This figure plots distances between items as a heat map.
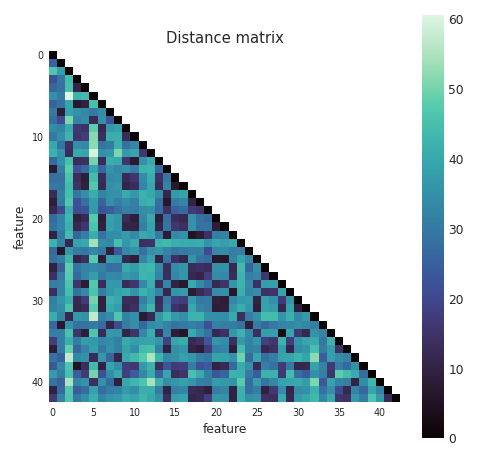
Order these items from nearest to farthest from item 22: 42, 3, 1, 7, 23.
42, 3, 1, 7, 23
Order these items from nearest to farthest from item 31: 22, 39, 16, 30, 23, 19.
30, 16, 39, 19, 22, 23
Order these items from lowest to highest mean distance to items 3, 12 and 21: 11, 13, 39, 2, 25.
25, 13, 11, 39, 2
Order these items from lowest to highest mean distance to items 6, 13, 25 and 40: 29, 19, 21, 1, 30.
21, 30, 19, 1, 29
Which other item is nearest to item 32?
11
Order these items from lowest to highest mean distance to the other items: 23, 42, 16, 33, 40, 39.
16, 33, 42, 39, 40, 23
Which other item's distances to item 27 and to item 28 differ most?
34
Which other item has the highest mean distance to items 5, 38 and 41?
2
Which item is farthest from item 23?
5
